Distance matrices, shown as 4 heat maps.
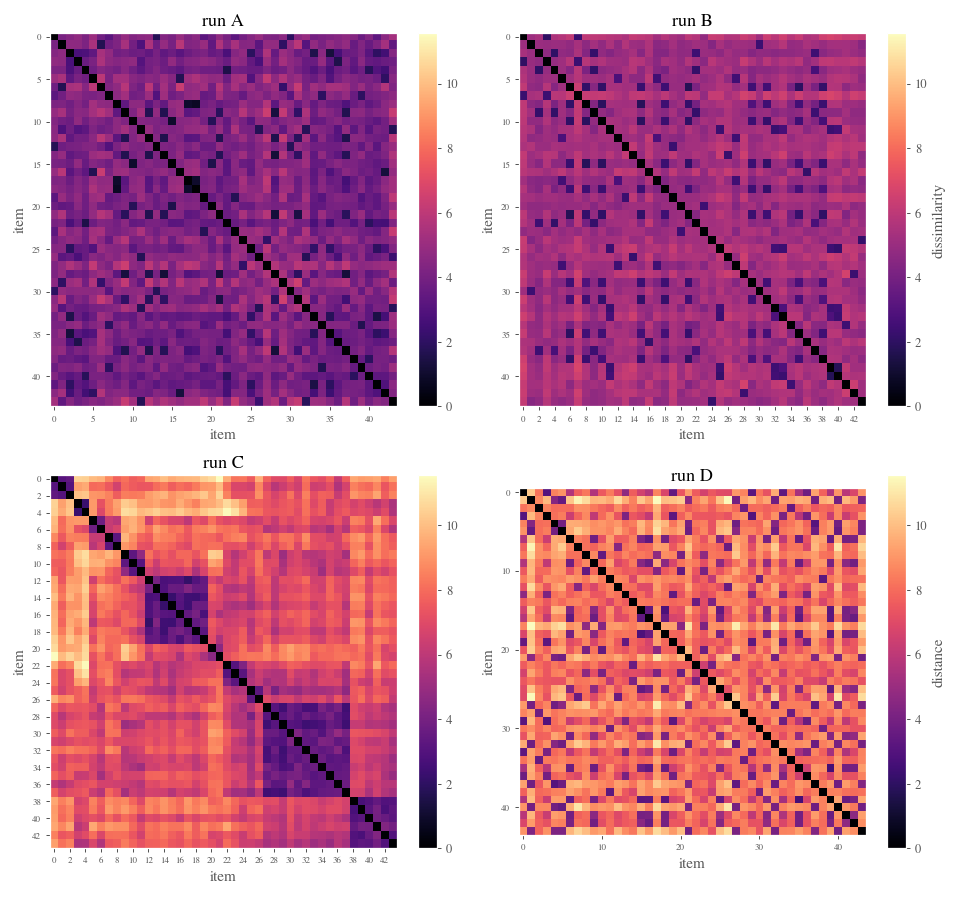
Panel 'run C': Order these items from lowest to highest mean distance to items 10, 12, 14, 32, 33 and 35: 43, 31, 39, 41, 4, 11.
31, 11, 43, 41, 39, 4
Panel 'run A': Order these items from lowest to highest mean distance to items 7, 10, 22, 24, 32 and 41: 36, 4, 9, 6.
4, 36, 6, 9
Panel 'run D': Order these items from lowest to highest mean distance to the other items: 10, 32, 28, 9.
9, 10, 32, 28
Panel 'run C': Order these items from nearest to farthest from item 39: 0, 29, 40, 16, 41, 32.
40, 41, 29, 32, 16, 0
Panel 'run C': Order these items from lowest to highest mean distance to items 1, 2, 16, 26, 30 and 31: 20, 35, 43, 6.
35, 43, 6, 20
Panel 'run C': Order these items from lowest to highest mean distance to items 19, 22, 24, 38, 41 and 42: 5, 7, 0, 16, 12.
16, 12, 5, 7, 0
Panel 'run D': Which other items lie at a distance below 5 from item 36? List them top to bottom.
0, 3, 13, 19, 29, 33
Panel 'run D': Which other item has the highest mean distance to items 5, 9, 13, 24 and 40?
17
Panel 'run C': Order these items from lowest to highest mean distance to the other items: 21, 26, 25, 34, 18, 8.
34, 25, 18, 26, 8, 21
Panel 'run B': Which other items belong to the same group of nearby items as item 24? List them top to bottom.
43
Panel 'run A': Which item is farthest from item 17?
27
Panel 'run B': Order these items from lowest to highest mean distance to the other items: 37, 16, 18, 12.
18, 37, 12, 16
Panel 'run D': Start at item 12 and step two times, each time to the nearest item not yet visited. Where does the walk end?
7
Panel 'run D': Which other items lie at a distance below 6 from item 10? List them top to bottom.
8, 17, 20, 23
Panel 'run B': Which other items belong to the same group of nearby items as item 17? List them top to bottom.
5, 12, 27
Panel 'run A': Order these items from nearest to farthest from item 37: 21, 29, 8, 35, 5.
21, 8, 35, 5, 29
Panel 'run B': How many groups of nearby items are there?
13
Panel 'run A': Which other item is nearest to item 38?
40
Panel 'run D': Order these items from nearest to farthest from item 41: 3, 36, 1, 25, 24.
25, 3, 36, 24, 1
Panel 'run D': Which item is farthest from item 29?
1
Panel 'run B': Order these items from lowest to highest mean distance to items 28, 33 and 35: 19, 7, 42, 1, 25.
42, 25, 1, 19, 7
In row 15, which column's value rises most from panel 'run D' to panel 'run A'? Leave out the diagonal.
18
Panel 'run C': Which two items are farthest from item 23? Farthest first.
4, 3
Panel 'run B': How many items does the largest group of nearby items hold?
10
